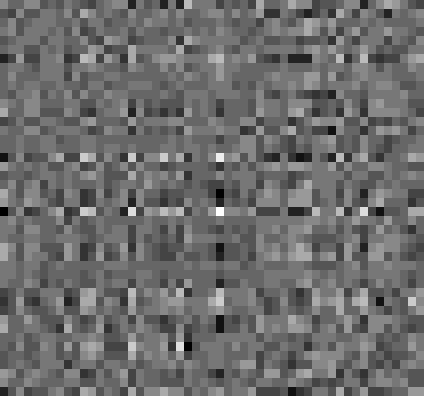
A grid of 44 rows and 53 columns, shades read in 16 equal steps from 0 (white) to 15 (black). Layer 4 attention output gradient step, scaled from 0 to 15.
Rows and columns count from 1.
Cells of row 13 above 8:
30
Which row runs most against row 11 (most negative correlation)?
3
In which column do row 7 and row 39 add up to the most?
39
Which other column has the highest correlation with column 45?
49
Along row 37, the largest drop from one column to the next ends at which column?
9
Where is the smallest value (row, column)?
24, 28
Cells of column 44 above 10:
5
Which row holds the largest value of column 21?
1
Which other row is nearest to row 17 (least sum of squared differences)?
16
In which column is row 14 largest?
37
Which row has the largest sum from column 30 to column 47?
18
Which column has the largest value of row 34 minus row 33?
48
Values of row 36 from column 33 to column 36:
6 8 8 8
